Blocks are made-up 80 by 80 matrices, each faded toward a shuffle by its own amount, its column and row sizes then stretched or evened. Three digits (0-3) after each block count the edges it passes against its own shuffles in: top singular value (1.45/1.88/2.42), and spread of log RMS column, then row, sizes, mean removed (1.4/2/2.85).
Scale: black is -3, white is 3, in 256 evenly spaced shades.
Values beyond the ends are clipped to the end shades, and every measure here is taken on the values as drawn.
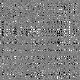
2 2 3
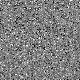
0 0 1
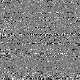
1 0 3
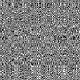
3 2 1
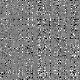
2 3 2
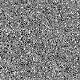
1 1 1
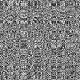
3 0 2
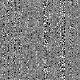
1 3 0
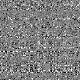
2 0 3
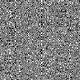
2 2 0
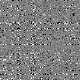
2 2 3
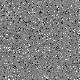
0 1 1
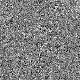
0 1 0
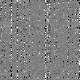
2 3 1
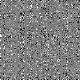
0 3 2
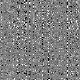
1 3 2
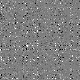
0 2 2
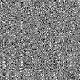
2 1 1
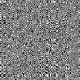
3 2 1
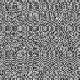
3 1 0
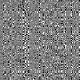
3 3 1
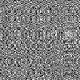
3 1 0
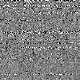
1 1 3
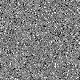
1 0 0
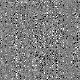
0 3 1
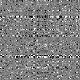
3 2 3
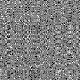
3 1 0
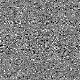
1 0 2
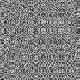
3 0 0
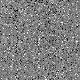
1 1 0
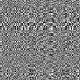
3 2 3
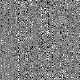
0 3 1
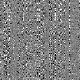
2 3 0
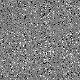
0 2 1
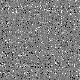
0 1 1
